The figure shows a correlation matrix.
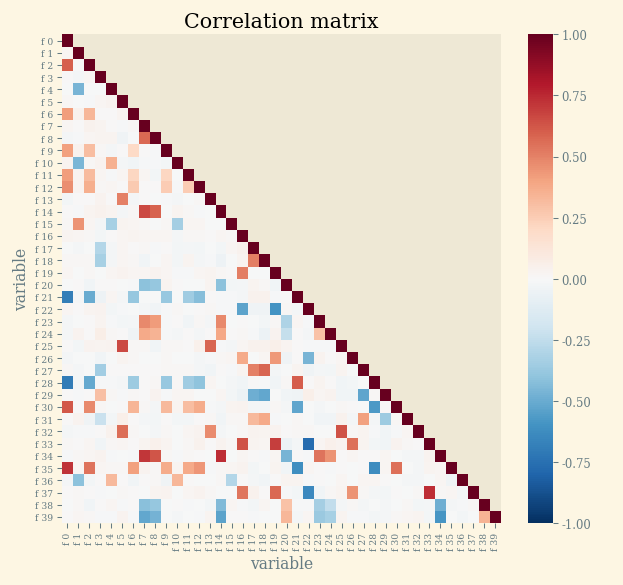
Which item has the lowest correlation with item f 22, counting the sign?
f 33
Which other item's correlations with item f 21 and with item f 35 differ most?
f 0
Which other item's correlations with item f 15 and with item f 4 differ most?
f 1
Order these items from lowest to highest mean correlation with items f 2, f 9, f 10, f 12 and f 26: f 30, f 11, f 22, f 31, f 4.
f 22, f 31, f 4, f 11, f 30
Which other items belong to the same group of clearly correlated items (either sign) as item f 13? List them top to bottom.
f 5, f 25, f 32
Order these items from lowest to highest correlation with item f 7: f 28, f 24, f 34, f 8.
f 28, f 24, f 8, f 34
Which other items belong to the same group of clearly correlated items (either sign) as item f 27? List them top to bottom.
f 3, f 17, f 18, f 29, f 31
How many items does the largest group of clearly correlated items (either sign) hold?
10
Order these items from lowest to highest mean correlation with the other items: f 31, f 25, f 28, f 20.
f 28, f 20, f 31, f 25
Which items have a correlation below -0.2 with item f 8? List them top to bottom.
f 20, f 38, f 39
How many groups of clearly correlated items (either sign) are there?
6
